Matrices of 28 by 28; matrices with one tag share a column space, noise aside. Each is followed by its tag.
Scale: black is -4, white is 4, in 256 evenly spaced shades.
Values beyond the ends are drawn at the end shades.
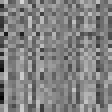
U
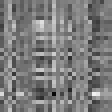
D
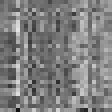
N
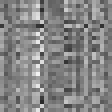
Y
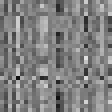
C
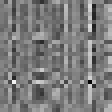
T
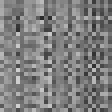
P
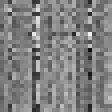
U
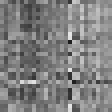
T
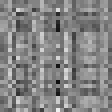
N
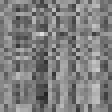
U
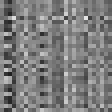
P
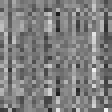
N
